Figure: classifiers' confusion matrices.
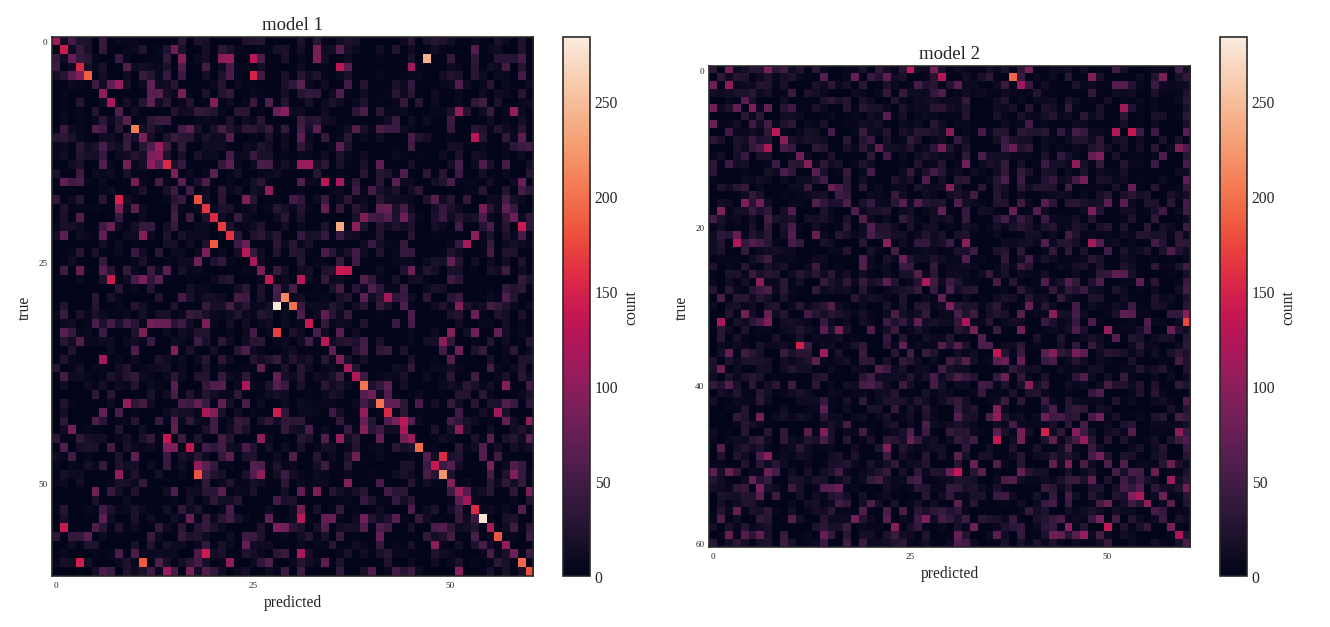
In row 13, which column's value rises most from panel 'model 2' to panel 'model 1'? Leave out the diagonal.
12
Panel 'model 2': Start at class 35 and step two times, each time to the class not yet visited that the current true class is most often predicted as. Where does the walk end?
49
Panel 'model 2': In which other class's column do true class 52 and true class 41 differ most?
58
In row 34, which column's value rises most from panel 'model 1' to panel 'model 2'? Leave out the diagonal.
51
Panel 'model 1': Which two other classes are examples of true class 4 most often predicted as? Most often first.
25, 3
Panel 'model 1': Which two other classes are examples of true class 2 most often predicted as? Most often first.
47, 25
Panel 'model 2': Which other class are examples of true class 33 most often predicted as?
50
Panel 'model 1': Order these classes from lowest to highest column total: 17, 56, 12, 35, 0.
0, 35, 56, 17, 12
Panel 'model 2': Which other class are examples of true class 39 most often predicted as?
37
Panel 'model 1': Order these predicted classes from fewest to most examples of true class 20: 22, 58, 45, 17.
22, 45, 17, 58
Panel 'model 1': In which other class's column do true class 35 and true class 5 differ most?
8
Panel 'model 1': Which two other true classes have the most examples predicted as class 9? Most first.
41, 14
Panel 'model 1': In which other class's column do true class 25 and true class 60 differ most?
14
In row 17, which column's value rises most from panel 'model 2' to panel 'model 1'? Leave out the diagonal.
27
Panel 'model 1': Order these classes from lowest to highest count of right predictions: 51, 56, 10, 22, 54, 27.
51, 27, 22, 56, 10, 54
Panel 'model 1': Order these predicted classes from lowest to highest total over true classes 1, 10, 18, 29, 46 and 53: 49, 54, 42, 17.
49, 54, 42, 17
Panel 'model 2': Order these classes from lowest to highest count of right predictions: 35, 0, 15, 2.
0, 35, 15, 2
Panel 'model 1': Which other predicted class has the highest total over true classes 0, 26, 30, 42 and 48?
28
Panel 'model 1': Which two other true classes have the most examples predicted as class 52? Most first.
23, 51
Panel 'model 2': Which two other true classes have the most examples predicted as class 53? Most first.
8, 54
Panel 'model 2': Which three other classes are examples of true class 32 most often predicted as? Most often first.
60, 1, 7
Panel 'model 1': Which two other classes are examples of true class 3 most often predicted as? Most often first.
36, 45
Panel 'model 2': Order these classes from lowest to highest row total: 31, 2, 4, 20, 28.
4, 20, 28, 2, 31
